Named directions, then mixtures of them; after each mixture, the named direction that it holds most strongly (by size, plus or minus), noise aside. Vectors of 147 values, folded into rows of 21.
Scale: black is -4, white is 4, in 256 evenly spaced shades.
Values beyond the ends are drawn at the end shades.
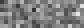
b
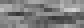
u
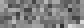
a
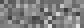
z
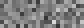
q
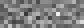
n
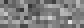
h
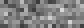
h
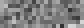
a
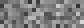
q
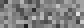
q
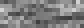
u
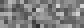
b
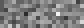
n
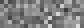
z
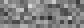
h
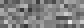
h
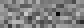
n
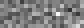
z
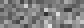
z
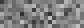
z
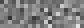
z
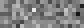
b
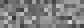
h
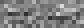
n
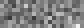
z
